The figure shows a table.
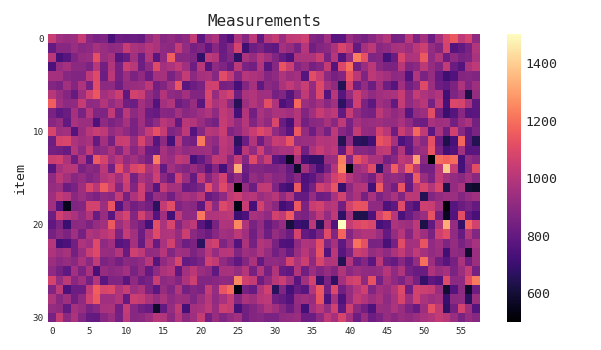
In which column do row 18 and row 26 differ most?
25
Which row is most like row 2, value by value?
22
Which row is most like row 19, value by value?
11
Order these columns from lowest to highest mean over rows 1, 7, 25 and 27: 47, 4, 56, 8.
56, 4, 8, 47
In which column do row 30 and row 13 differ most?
51
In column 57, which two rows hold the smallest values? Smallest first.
16, 11
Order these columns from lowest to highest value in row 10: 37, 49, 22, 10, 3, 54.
3, 37, 10, 22, 54, 49
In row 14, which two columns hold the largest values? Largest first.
53, 25
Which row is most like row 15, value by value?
30
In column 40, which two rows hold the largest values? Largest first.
3, 4
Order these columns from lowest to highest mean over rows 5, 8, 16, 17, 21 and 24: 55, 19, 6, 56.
56, 19, 55, 6
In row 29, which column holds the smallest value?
14
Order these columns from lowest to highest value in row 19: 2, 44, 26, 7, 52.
26, 52, 7, 2, 44
